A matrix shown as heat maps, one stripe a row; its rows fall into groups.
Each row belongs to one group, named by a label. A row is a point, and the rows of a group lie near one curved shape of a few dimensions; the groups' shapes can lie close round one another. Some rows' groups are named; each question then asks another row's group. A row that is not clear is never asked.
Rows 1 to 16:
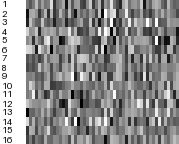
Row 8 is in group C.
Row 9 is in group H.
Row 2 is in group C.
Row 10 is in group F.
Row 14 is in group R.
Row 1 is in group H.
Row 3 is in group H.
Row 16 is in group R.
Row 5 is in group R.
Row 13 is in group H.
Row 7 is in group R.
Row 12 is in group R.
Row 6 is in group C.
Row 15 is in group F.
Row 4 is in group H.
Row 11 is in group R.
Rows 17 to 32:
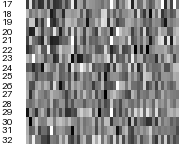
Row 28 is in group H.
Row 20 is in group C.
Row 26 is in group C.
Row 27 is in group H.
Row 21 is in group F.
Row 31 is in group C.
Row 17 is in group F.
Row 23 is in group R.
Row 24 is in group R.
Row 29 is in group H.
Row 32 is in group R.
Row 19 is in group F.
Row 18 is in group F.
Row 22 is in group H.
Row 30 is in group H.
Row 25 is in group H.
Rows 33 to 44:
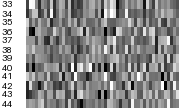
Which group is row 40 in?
R
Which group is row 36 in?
C
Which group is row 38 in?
R
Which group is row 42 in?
F
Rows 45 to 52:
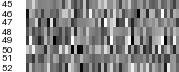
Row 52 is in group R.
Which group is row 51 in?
R
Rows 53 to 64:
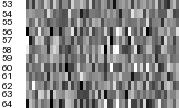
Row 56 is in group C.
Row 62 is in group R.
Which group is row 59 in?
H
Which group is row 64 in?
C
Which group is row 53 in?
R
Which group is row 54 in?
R
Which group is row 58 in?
H
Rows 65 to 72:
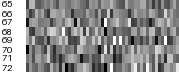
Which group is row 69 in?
R
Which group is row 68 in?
C
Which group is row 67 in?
C
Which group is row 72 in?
H
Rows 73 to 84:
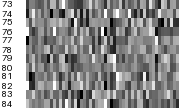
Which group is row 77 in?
H
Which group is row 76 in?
C
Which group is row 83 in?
R
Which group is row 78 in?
R
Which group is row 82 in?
C
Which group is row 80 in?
R
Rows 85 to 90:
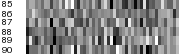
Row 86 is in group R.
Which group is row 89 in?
H
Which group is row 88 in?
H
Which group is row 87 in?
C
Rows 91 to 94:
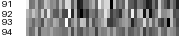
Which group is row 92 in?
R
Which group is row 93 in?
R
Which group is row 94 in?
H
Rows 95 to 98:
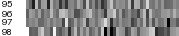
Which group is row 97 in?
R
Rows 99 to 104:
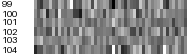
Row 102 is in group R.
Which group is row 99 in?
C
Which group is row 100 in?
C
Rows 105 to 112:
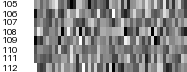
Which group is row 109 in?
C
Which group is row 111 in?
R
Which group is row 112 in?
C
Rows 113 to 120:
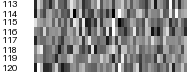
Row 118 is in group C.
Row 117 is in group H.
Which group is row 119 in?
R
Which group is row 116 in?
H
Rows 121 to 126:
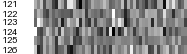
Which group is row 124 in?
C
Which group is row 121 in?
R
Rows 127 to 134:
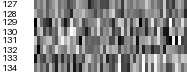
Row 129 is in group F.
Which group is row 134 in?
H
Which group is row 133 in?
H
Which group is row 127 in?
R
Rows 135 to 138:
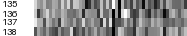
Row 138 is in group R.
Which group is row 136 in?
H
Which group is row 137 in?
C
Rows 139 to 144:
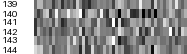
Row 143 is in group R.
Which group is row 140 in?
H
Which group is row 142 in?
F
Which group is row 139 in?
R
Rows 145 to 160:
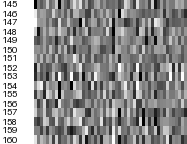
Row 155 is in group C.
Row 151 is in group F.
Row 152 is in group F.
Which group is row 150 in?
H
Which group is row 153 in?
F
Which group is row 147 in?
C
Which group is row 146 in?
H
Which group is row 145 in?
C
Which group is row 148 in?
H
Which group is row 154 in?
C
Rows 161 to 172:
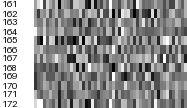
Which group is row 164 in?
H
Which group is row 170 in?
C
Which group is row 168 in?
R
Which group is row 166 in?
R
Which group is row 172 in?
C
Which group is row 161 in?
C
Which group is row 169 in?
H
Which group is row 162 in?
H
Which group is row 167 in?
R
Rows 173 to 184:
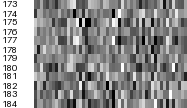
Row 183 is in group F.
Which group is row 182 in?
H
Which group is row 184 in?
R
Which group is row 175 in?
R
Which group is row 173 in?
R
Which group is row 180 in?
R
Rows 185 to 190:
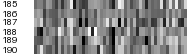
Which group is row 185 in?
R
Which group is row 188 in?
C
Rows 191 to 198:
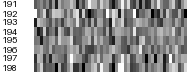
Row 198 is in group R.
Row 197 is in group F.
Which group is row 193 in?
C
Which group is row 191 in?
R
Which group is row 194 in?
C
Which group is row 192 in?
H
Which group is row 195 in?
C
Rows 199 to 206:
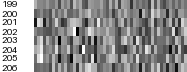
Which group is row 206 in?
R
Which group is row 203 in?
C
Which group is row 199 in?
H
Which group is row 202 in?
R
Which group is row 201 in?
F
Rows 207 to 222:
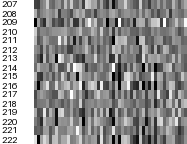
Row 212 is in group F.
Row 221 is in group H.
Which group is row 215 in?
C
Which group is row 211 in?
H
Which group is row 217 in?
F
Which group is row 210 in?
H
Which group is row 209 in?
H
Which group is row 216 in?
H
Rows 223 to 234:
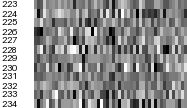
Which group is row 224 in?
H
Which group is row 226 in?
C
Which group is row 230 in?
C
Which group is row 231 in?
C
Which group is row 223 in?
H
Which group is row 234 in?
H
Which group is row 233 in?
R
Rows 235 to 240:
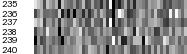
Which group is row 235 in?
C
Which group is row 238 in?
C
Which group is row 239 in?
H
